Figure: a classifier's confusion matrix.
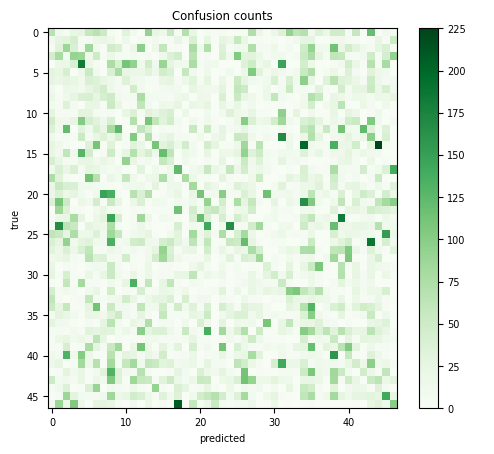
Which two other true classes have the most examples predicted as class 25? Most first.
3, 21
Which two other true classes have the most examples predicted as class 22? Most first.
45, 46
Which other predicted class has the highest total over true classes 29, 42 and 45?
8
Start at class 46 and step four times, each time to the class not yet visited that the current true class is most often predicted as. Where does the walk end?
34
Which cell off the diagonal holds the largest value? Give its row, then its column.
14, 44
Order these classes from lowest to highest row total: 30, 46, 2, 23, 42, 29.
29, 30, 46, 42, 23, 2
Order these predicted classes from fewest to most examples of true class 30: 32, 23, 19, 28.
28, 23, 32, 19
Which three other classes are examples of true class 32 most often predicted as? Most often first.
33, 36, 34
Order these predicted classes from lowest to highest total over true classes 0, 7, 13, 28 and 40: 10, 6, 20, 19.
20, 19, 10, 6
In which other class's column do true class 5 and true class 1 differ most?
27
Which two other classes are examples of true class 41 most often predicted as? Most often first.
31, 43
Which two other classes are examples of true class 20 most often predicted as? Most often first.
7, 8
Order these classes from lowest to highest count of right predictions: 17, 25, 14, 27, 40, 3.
25, 40, 27, 3, 14, 17
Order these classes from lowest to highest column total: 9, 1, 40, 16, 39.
9, 16, 40, 1, 39
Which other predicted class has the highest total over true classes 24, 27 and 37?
21
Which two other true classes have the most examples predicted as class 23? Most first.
39, 20
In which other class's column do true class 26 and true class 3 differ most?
43
